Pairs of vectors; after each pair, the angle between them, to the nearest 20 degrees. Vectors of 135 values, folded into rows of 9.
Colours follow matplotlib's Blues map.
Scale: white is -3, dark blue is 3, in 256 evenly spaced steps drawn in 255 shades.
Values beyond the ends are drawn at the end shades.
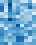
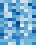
60 degrees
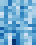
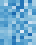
80 degrees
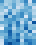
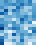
140 degrees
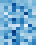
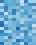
80 degrees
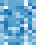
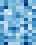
160 degrees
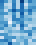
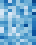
80 degrees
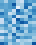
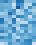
160 degrees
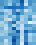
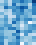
60 degrees
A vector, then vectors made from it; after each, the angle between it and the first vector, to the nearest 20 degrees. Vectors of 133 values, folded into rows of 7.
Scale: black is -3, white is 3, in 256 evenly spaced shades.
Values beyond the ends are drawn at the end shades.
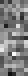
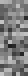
100 degrees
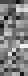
80 degrees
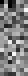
60 degrees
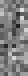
120 degrees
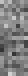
160 degrees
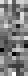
140 degrees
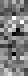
120 degrees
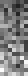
120 degrees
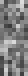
60 degrees
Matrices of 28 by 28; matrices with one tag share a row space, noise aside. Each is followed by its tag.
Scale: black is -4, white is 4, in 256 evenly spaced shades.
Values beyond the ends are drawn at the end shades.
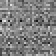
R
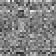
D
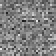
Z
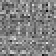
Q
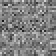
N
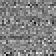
Q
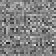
Q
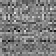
Z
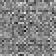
D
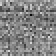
R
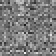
D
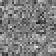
N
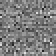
Z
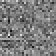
R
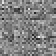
N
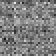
Z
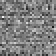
Q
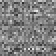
N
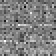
D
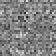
D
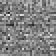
R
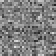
N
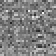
N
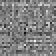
D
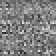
R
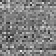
R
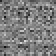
D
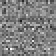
R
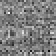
R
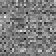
D
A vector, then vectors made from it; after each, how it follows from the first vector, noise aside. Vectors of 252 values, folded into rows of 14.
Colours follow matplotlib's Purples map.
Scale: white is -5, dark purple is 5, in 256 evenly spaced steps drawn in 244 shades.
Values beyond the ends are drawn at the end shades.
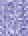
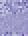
wrapped around, negated, partly zeroed.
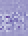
reversed, negated, partly zeroed.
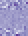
reversed, negated, partly zeroed.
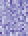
sign-scrambled.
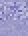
wrapped around, negated, partly zeroed.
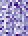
reversed, negated, scaled up.
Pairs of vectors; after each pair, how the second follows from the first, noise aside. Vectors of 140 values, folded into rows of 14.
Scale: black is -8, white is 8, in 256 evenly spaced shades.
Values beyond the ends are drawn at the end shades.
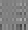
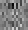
wrapped around, scaled up.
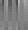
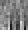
reversed, scaled up.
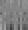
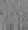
shrunk.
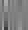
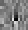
wrapped around, scaled up.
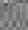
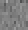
partly zeroed.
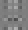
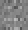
sign-scrambled.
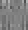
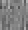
copied.
